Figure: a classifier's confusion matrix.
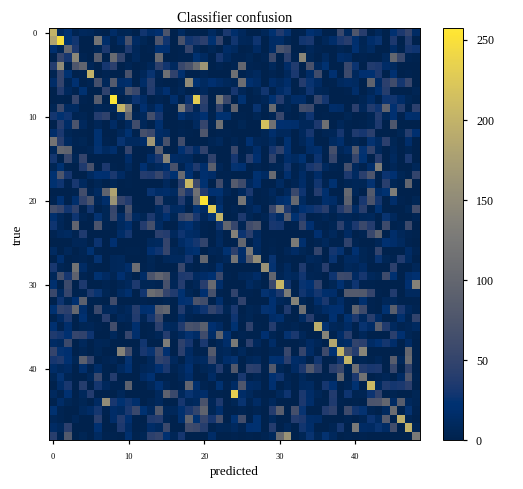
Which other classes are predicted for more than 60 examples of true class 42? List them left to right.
10, 18, 25
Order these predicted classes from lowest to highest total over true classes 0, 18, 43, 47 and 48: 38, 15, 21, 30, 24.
21, 38, 30, 15, 24
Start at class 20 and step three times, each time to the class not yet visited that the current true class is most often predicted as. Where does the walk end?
45
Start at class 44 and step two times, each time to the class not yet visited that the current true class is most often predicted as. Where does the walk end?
10
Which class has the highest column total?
20
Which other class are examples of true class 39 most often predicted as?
47
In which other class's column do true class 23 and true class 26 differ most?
3
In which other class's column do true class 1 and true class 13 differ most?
6
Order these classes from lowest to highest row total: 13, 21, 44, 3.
13, 44, 3, 21
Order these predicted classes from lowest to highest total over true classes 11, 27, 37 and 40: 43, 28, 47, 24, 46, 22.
46, 47, 43, 22, 28, 24
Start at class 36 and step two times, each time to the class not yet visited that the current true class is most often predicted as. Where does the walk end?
31
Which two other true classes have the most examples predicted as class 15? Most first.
37, 5
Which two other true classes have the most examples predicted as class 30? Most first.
21, 48
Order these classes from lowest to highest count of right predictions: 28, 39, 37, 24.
24, 28, 37, 39
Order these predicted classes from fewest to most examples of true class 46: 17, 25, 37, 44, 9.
37, 17, 9, 25, 44
